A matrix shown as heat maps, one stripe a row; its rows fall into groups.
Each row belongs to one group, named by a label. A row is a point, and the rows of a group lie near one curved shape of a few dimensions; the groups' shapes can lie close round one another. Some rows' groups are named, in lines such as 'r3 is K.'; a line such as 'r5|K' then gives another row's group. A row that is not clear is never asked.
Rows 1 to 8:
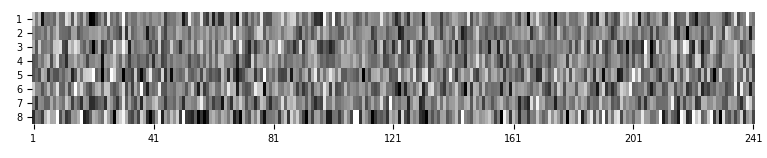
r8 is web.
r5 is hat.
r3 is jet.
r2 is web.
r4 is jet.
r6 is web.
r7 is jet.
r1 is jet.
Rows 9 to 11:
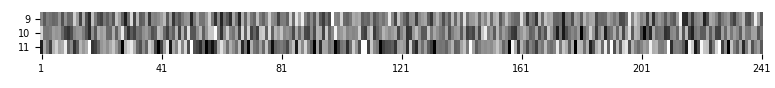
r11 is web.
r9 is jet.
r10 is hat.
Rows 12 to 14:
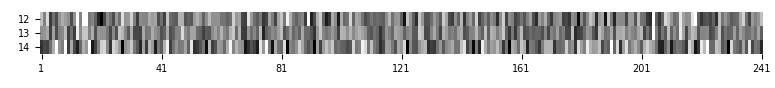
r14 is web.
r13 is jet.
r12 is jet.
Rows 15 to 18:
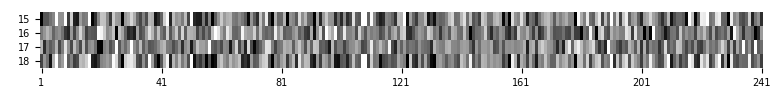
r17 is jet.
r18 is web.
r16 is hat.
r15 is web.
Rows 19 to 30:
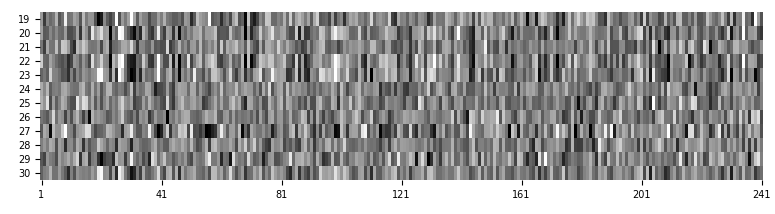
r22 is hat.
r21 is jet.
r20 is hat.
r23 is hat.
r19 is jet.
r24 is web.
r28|hat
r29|jet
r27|web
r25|jet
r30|hat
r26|hat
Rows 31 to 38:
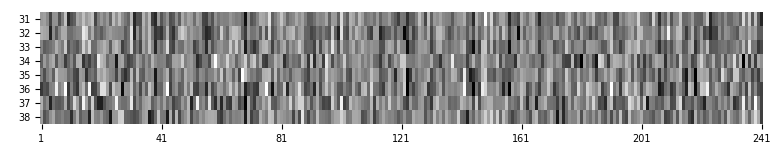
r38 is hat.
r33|web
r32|web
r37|jet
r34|hat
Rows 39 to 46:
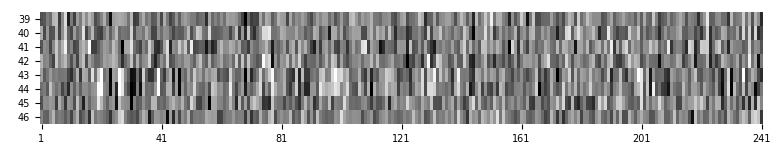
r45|hat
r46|hat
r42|web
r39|jet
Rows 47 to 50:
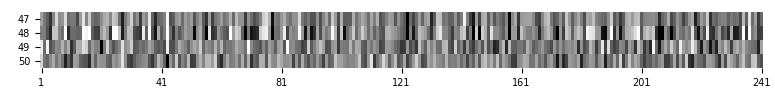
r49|jet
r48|web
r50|hat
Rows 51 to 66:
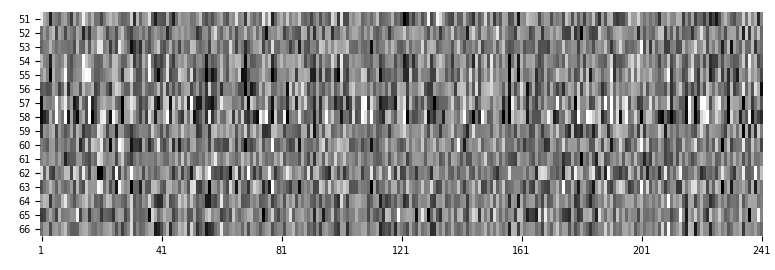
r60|hat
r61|hat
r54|web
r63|hat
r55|web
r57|web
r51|web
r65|jet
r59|hat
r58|web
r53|hat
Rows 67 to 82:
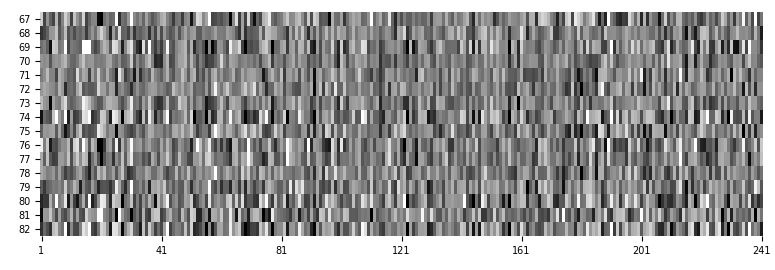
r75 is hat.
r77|jet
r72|hat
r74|web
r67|jet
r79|jet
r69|web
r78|hat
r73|web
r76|jet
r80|web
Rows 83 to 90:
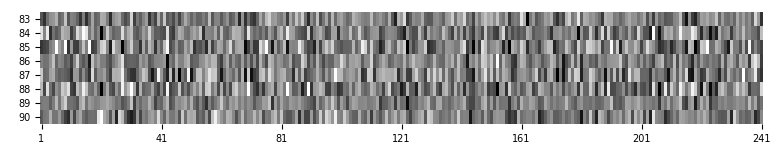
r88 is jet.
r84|jet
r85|web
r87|hat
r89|web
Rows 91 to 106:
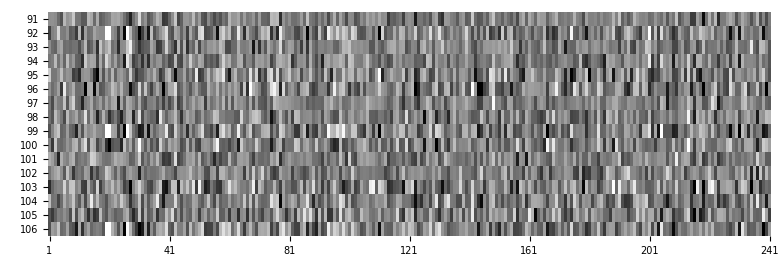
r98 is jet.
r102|hat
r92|hat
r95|hat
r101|web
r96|web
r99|hat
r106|hat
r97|jet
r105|jet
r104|web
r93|hat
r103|web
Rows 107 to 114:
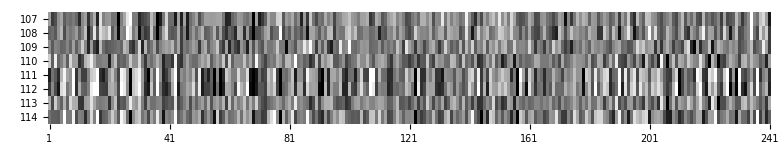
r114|web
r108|hat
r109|jet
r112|web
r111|web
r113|jet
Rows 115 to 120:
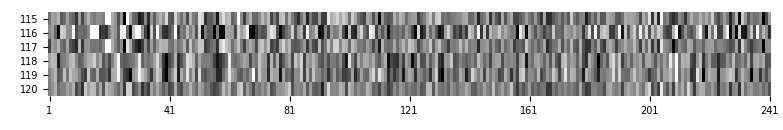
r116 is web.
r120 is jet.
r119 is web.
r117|hat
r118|web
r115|hat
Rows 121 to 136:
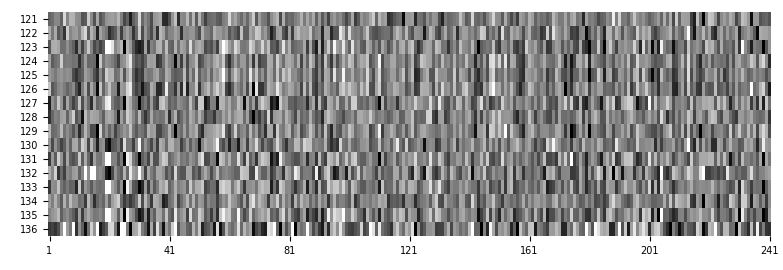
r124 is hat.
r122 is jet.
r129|hat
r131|hat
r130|jet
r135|hat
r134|web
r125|hat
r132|jet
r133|hat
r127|hat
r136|web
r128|jet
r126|hat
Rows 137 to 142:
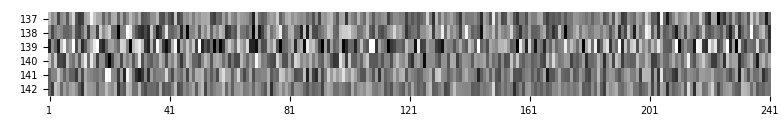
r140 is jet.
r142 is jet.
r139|web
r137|jet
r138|hat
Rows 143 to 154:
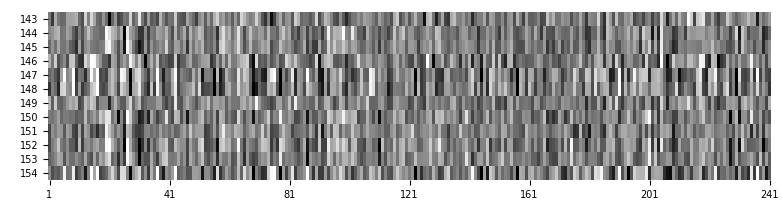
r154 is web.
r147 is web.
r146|jet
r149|jet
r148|web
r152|hat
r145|hat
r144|hat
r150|hat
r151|hat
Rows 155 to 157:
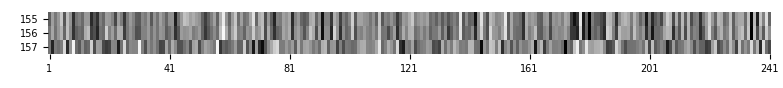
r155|hat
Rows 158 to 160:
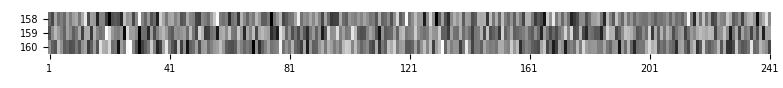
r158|jet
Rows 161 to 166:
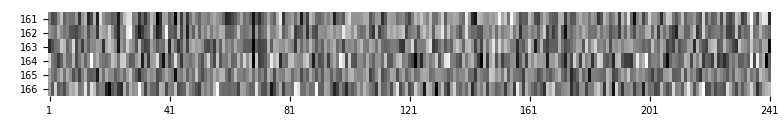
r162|hat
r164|web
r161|hat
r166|jet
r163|jet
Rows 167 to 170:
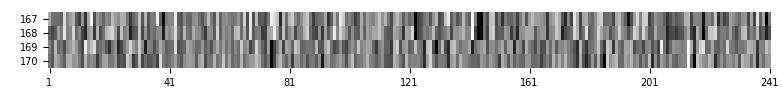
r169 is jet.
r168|web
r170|jet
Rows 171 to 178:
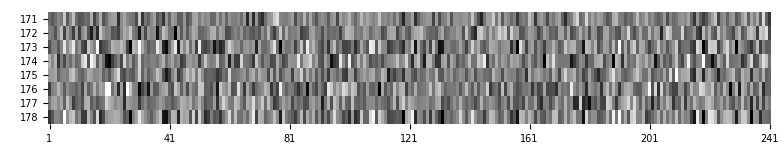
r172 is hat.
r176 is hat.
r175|web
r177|hat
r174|jet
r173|web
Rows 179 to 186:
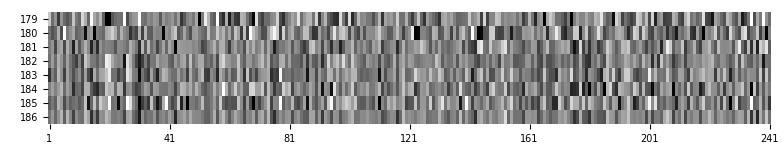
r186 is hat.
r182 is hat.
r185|hat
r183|hat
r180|web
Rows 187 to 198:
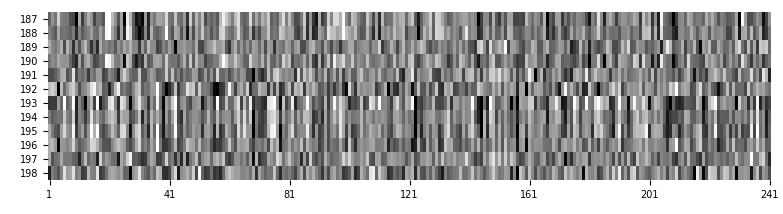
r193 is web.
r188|hat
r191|jet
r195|web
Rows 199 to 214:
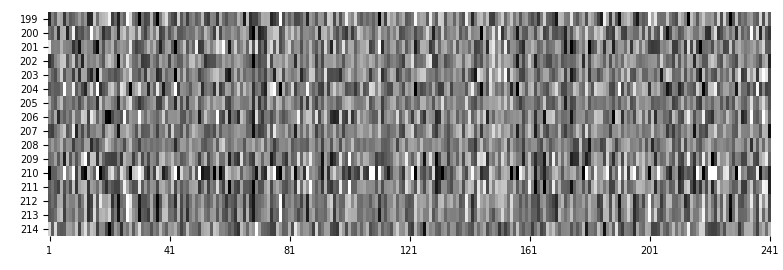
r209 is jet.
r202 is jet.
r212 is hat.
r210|web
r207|jet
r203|hat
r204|web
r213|hat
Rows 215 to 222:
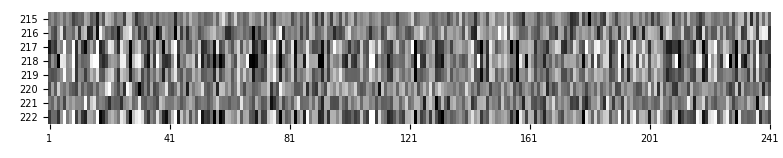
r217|web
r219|web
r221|jet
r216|hat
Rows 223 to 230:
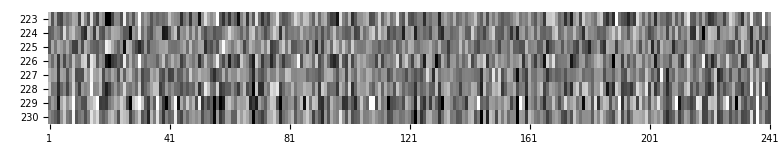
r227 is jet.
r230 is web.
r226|jet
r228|jet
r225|hat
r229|web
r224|web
